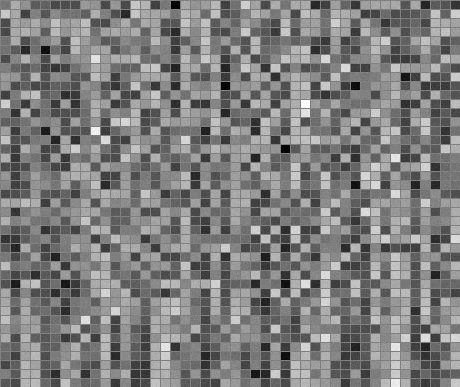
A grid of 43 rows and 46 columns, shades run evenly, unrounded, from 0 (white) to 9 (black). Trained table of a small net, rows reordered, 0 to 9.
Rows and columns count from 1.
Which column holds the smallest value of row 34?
33
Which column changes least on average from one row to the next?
24
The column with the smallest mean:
40
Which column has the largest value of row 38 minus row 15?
10
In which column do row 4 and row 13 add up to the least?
31
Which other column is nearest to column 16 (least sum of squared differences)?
4
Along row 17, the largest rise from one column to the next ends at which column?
29
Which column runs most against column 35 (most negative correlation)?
17
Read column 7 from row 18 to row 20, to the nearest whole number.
7 7 3
